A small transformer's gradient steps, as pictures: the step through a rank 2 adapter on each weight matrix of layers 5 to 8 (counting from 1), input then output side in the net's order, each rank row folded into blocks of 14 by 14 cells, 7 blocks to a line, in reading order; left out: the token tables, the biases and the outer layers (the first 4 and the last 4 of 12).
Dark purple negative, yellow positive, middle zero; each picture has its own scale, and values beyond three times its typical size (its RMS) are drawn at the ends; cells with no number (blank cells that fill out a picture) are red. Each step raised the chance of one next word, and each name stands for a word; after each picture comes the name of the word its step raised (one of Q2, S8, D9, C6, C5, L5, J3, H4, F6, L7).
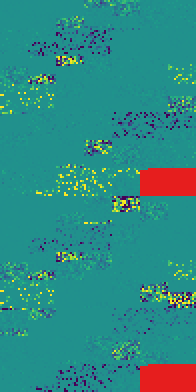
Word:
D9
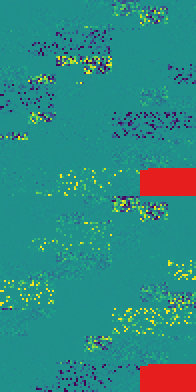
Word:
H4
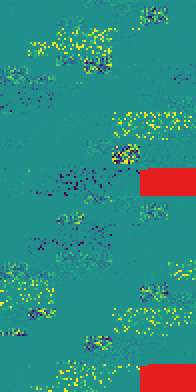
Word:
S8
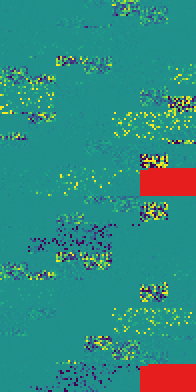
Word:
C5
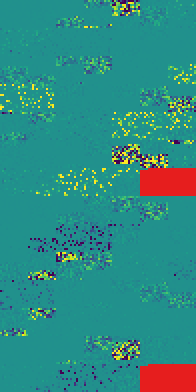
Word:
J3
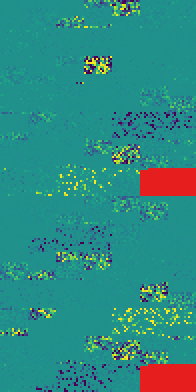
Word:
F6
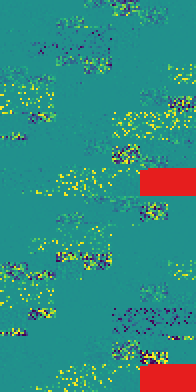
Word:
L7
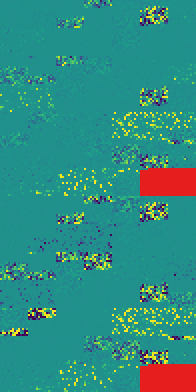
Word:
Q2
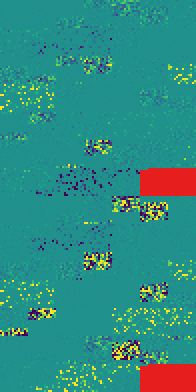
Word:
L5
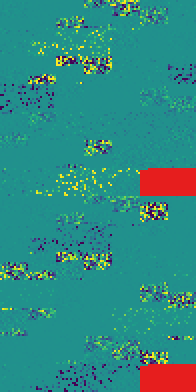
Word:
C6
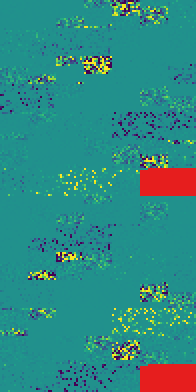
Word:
F6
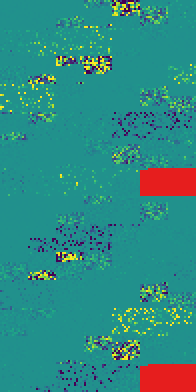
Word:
F6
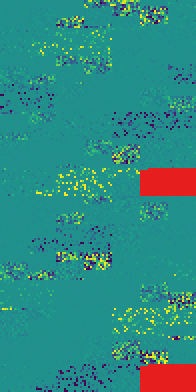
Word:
C6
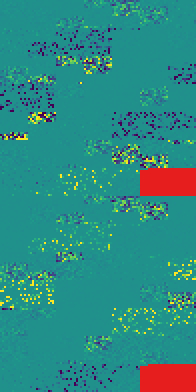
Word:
H4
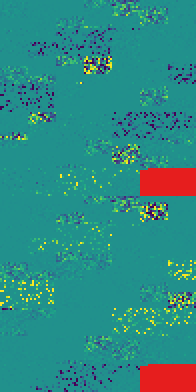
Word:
H4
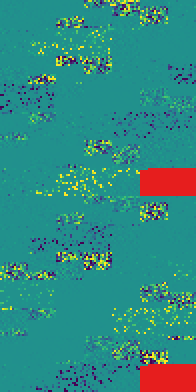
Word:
C6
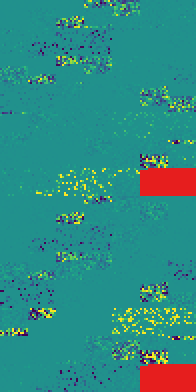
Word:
Q2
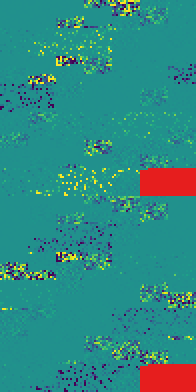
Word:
C6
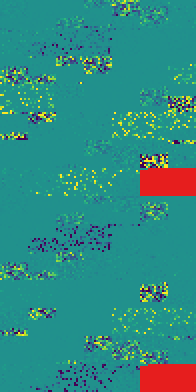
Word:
C5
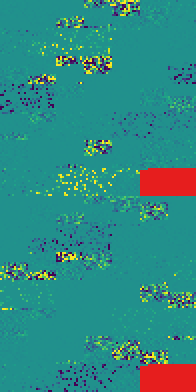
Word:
C6
